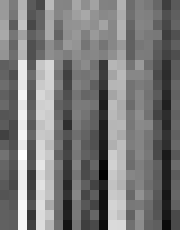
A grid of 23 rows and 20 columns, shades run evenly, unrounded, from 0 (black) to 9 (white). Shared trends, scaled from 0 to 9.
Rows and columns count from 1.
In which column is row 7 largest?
3
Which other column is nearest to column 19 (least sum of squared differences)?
12
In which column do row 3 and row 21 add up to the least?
19
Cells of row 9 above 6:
5
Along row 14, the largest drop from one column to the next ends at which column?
4
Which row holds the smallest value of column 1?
14
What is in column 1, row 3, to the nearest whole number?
6
